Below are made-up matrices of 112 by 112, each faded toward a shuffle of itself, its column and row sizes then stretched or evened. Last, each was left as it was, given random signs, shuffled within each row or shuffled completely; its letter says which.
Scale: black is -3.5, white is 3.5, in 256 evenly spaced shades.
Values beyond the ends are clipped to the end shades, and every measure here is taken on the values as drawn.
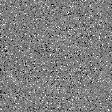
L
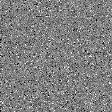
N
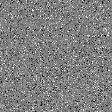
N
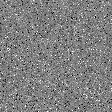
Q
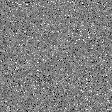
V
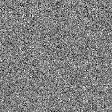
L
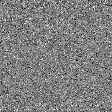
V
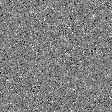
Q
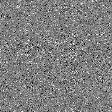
N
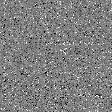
N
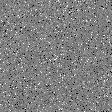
Q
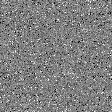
V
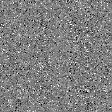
L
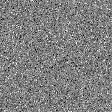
Q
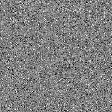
L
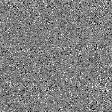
L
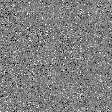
N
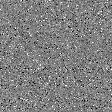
V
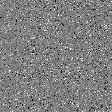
L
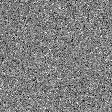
Q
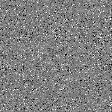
N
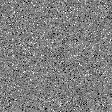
V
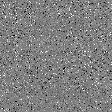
L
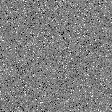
Q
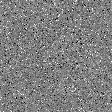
Q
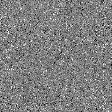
N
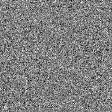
N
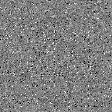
L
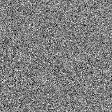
N
